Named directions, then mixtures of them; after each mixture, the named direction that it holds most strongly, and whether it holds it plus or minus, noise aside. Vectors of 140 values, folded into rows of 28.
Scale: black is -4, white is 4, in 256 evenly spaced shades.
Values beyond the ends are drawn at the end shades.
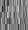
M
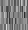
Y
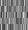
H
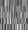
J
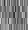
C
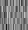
Y, minus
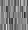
Y, plus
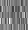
C, plus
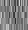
C, plus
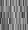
C, minus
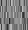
H, minus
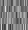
H, plus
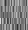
J, minus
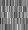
J, plus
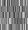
C, plus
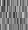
M, plus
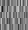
M, plus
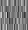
Y, plus
